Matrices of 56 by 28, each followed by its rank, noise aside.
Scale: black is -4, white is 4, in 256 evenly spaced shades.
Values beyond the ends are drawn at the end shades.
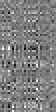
two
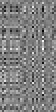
two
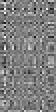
three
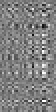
two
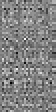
four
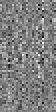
five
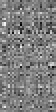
four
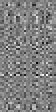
three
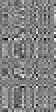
three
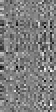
three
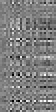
two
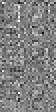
four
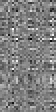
three
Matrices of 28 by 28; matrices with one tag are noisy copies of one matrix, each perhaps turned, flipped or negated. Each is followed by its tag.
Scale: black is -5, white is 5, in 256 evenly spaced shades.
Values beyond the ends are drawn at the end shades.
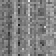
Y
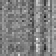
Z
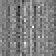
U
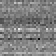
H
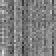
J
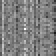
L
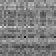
Y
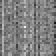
L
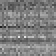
Y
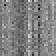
H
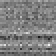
Z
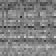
Y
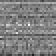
L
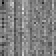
J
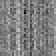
U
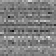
U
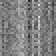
H
